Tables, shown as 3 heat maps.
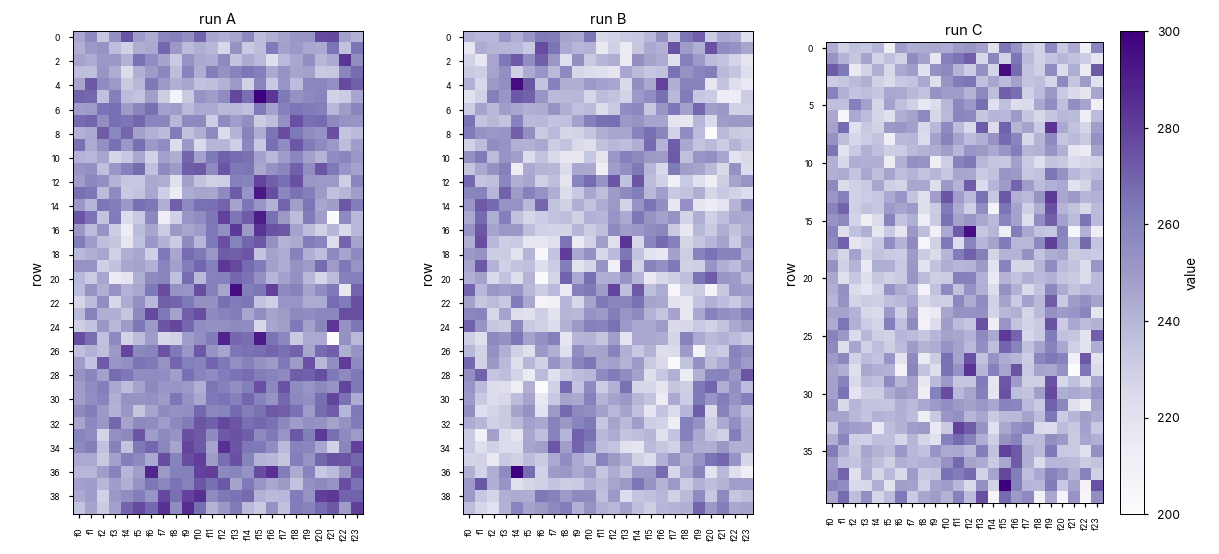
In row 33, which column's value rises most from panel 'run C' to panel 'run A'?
f9
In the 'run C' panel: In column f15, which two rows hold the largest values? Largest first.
38, 2
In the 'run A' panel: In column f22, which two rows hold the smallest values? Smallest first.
21, 16
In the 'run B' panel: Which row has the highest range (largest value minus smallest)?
36
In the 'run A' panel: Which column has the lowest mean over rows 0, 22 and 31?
f3
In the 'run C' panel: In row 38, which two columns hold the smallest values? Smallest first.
f22, f5
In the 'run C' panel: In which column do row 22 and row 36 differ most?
f16
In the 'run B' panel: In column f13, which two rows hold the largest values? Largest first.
17, 19
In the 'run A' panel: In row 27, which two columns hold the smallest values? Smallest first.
f1, f20
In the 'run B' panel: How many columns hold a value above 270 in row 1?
3
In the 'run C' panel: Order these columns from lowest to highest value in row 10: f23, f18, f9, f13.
f9, f18, f23, f13
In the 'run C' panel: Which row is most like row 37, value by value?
34
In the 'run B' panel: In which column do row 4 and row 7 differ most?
f18
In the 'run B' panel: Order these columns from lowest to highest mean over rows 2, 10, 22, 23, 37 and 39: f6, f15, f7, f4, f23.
f7, f6, f23, f15, f4
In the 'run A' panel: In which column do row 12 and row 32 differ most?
f12
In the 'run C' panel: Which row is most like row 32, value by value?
22
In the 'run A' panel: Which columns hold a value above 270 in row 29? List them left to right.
f15, f17, f22
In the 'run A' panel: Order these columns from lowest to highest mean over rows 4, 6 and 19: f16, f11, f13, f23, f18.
f16, f11, f18, f13, f23
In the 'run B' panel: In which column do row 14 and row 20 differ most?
f6
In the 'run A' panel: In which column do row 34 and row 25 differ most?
f23
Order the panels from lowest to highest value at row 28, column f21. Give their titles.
run C, run B, run A
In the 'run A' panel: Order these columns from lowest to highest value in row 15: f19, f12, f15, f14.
f19, f14, f12, f15
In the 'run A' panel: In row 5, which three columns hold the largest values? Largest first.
f15, f16, f13
